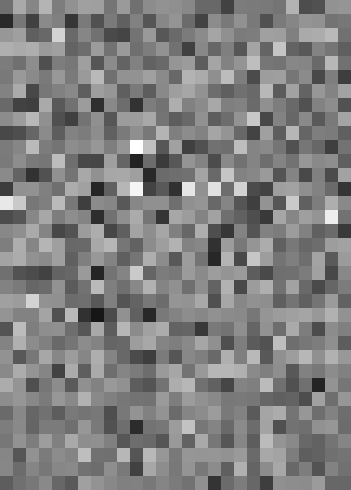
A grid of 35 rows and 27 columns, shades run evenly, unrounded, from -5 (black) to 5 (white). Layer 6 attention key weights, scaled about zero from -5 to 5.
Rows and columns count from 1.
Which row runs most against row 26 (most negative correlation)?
11
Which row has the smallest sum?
2
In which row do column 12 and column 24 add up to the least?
13
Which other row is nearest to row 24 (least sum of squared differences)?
1
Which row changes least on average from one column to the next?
29
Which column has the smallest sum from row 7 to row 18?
20
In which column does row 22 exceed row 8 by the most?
3
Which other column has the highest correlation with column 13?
8
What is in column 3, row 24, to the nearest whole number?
0
